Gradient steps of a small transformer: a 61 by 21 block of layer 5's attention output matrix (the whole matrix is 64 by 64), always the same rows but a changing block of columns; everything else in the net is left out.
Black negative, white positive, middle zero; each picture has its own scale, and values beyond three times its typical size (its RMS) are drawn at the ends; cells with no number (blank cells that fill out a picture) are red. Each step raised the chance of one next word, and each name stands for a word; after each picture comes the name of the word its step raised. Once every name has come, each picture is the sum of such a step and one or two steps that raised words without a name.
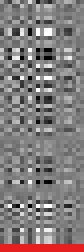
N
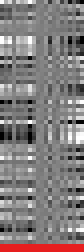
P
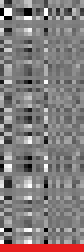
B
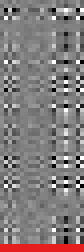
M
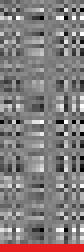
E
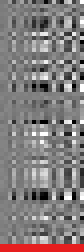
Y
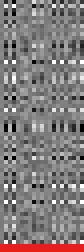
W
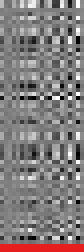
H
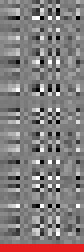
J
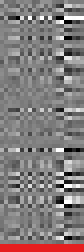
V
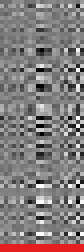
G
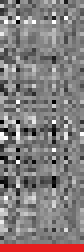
P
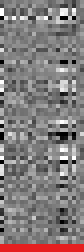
H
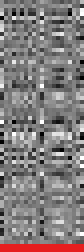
W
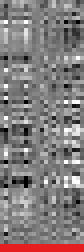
G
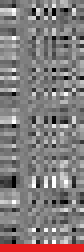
B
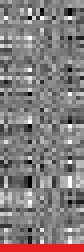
B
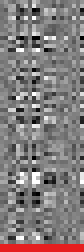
H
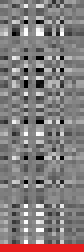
N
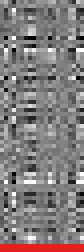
N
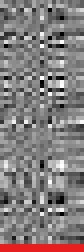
E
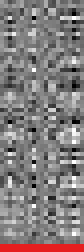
G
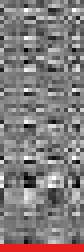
M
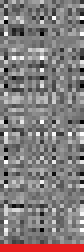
N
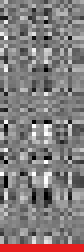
Y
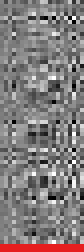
Y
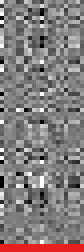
W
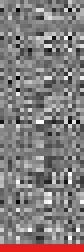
E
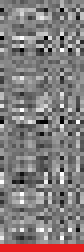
E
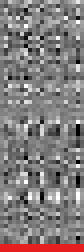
Y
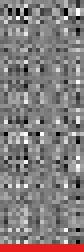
B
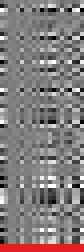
M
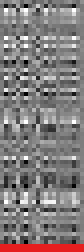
W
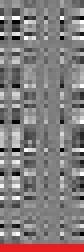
V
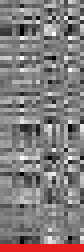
N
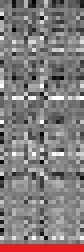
H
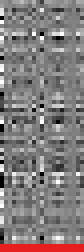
E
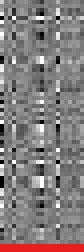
J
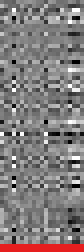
M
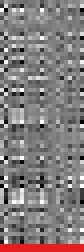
M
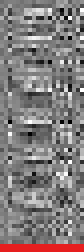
J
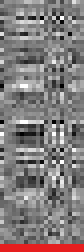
Y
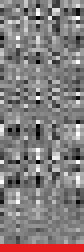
H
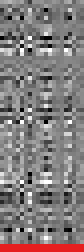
E
